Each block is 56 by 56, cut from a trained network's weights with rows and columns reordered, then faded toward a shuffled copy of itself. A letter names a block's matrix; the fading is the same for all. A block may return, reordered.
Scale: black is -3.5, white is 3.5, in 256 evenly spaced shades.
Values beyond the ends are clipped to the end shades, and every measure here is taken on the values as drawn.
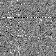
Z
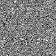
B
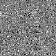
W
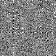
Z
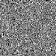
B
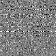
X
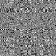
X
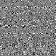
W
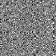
Z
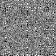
Z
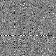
Z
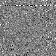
Z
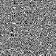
B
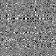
X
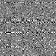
X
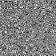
W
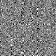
Z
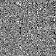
Z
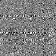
X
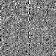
Z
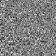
B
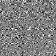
W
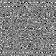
W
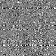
X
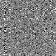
Z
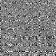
X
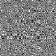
X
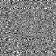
X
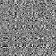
X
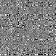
X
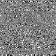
W
